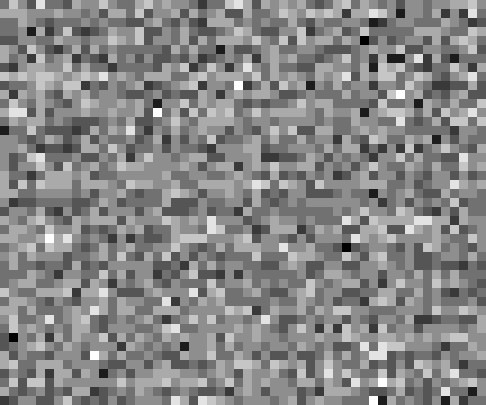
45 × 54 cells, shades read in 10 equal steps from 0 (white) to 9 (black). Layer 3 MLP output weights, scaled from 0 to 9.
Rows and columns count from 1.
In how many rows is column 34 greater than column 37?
14
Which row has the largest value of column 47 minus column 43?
12
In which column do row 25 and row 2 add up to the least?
42
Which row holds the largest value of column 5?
17
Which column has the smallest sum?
5
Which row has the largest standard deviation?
10
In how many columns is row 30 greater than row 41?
32
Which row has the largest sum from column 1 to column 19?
23
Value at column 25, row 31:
7
